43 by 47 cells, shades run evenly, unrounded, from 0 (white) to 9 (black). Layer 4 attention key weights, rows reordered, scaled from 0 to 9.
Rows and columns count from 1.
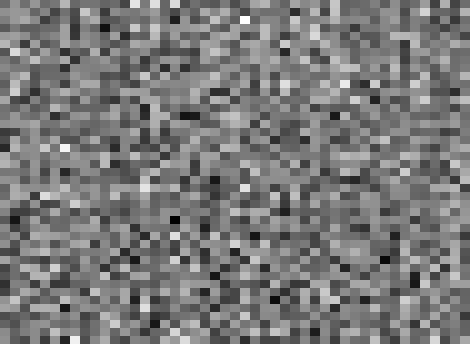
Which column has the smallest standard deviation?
10
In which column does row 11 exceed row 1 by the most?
14
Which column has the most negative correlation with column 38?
7
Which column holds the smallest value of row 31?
24
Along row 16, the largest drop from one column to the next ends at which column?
27
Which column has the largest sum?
13
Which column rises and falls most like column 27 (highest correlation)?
42
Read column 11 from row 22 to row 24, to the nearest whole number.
6 5 5
